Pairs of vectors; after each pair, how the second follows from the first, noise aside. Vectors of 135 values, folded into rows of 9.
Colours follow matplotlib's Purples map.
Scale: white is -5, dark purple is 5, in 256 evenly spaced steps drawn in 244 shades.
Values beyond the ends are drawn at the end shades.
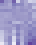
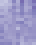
reversed, negated, shrunk.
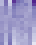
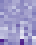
wrapped around.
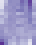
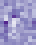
wrapped around.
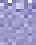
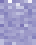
partly zeroed.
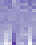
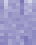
reversed, shrunk.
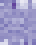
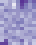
negated.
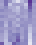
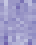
reversed, shrunk.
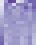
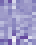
wrapped around.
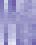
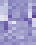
wrapped around.
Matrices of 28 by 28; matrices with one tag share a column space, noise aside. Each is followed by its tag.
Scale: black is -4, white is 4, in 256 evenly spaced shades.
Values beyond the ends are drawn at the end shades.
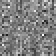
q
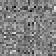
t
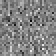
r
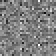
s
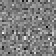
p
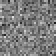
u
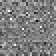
s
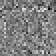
t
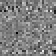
t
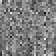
r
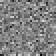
s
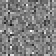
u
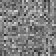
q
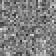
q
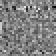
t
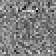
t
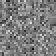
u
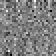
q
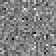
p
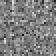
q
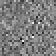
u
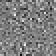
s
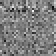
t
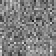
r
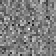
u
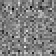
t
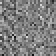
u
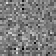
p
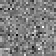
p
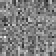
r
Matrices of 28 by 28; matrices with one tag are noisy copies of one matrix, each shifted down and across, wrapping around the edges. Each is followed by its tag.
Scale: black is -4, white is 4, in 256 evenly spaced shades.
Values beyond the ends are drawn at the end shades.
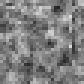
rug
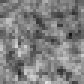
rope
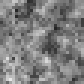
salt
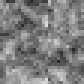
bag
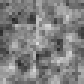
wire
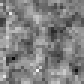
wire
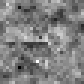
bag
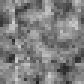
wire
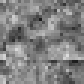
bag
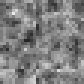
rug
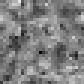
rug
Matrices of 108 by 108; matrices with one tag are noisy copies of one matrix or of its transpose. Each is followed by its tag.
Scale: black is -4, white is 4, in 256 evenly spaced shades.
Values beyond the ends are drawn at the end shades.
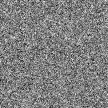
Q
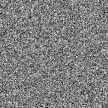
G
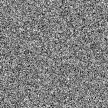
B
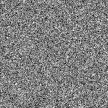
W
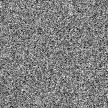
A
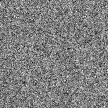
A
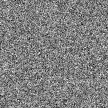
A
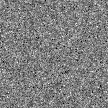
G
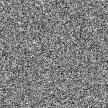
B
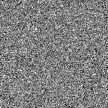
W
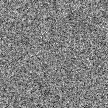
B
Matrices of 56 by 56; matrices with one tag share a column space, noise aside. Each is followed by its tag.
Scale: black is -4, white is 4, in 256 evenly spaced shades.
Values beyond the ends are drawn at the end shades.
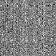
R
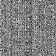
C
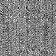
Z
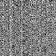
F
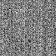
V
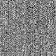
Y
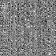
R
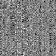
Z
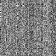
R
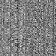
V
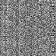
F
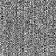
Y
